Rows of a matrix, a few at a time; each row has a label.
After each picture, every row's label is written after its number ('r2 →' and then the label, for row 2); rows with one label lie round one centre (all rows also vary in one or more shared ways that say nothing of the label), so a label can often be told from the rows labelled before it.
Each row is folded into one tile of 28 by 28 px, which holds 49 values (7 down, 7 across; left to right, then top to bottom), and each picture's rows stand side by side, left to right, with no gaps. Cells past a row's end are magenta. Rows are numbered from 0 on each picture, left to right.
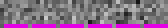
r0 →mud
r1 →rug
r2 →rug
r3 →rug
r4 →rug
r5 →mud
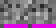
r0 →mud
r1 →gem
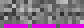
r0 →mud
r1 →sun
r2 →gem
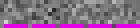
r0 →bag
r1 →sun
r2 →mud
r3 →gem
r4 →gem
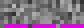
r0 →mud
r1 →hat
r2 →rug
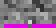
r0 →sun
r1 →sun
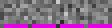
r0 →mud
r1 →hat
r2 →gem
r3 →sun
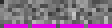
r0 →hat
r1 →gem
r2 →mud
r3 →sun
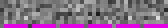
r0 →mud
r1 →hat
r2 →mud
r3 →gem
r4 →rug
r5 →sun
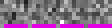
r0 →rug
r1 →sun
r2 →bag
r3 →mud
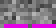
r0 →rug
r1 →hat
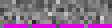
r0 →rug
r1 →hat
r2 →gem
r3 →rug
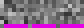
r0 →sun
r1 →rug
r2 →mud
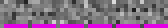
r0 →rug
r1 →gem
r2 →bag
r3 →sun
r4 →gem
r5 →gem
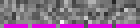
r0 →rug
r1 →sun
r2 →bag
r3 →gem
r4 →hat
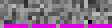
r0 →rug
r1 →mud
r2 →rug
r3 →sun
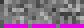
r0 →hat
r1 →sun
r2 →mud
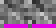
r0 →sun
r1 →sun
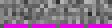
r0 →gem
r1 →mud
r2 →hat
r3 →gem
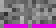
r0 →sun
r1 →bag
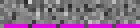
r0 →rug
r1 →gem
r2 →gem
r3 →gem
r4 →gem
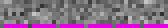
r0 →gem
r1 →hat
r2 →bag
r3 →bag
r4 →rug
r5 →gem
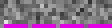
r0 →bag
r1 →mud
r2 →sun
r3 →bag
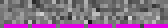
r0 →hat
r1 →sun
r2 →rug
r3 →sun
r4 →rug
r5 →gem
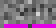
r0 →sun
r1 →gem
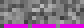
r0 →hat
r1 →mud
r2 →sun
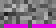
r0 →mud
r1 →gem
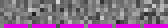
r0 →rug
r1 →sun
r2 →gem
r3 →rug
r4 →rug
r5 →mud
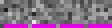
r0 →gem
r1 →bag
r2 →rug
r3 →bag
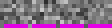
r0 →mud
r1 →rug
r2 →gem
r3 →mud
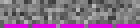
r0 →gem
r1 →hat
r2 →sun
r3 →bag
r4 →mud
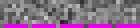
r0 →mud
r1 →sun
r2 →rug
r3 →hat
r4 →hat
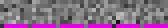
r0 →gem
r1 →hat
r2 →rug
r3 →mud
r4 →hat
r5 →bag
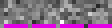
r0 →bag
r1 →rug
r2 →bag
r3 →hat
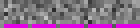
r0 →bag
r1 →sun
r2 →sun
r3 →mud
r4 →mud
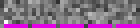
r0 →bag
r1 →gem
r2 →hat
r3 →hat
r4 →sun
